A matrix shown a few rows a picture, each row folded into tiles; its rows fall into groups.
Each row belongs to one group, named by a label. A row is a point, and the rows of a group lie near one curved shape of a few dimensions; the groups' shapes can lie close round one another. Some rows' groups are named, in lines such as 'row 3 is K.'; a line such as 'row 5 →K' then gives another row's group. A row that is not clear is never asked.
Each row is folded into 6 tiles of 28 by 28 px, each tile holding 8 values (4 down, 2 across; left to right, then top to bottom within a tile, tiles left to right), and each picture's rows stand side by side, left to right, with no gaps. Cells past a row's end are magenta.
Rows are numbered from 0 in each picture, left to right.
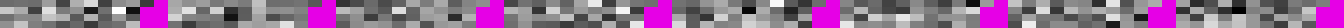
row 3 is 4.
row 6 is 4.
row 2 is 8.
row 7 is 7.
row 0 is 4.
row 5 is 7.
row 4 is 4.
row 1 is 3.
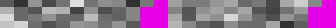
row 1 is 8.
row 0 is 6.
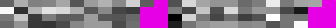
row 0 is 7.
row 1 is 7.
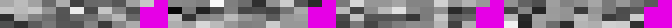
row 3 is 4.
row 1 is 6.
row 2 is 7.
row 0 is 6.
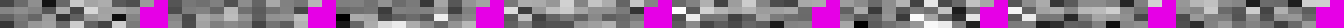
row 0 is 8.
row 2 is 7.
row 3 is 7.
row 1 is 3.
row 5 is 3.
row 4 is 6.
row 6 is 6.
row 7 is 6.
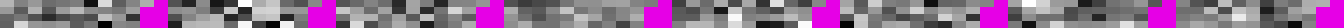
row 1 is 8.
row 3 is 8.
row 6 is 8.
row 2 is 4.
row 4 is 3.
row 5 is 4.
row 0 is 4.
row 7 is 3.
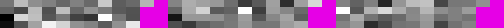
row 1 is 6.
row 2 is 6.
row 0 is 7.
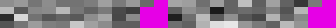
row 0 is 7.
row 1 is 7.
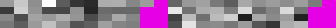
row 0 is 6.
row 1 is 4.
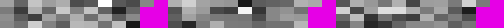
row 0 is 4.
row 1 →6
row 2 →7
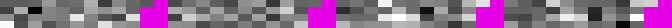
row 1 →4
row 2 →3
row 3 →3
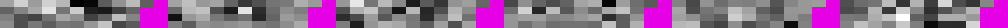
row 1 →6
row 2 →6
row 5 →3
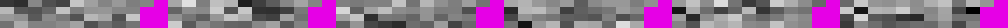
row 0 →8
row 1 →8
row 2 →7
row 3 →8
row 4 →6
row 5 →7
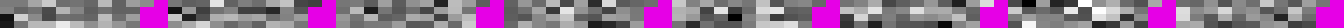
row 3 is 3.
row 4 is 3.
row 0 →7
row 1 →6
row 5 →6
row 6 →8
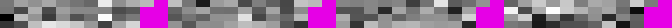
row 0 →7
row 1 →3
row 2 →4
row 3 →7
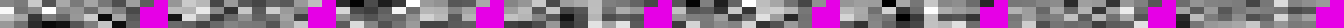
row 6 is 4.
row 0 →7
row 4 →8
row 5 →3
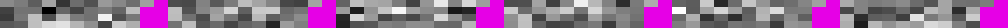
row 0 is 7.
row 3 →6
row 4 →6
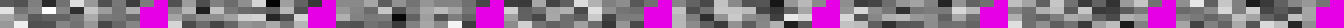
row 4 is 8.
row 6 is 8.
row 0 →6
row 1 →4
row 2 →3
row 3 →6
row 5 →7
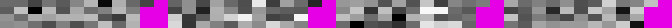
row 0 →4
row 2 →3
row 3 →4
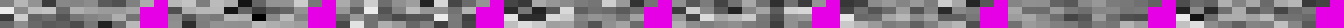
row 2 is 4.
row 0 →6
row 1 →8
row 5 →6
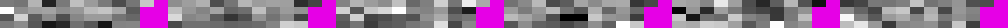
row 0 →6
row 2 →7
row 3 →3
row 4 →6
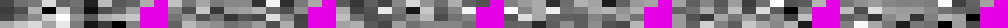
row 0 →3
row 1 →4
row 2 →6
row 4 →4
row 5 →4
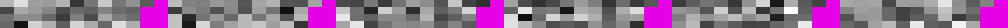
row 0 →8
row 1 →4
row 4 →4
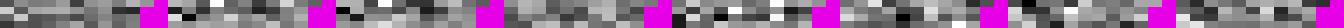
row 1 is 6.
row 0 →7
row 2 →6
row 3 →8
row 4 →7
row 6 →8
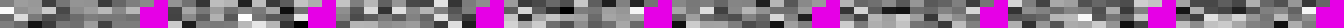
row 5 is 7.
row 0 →6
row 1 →3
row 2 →4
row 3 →7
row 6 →3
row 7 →7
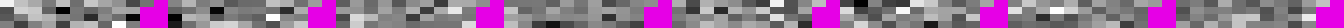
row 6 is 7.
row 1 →7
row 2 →4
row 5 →8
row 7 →3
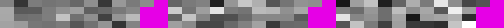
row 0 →8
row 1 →6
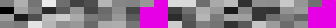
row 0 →6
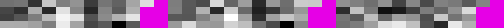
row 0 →3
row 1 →3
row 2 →7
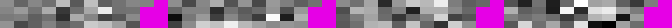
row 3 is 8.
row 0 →3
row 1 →7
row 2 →8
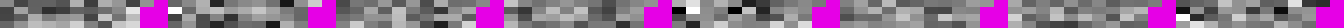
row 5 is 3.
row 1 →6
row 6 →7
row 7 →6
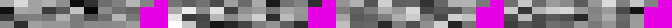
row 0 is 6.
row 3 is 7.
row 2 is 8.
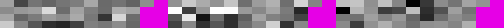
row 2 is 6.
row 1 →7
